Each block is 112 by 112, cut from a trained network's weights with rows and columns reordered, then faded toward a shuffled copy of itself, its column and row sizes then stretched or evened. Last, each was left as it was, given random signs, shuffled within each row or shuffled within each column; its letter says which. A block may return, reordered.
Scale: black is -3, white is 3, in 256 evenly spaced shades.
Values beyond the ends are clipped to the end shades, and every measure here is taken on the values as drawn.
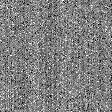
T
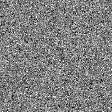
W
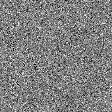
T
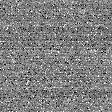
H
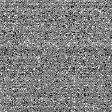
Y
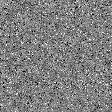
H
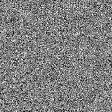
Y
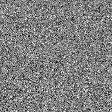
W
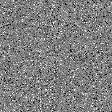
T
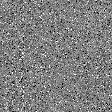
T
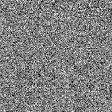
Y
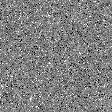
W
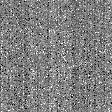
Y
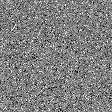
H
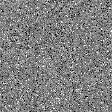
T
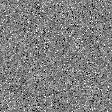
T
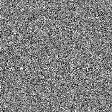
W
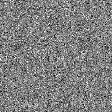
Y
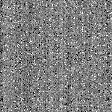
Y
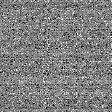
Y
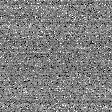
H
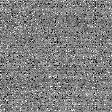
Y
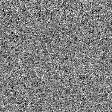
W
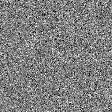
T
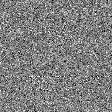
H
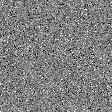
H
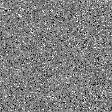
W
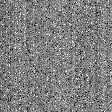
T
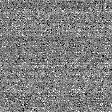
Y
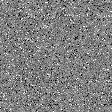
H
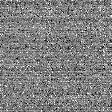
Y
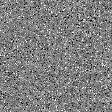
T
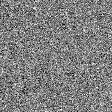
H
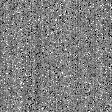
T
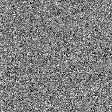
W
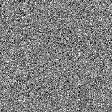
Y
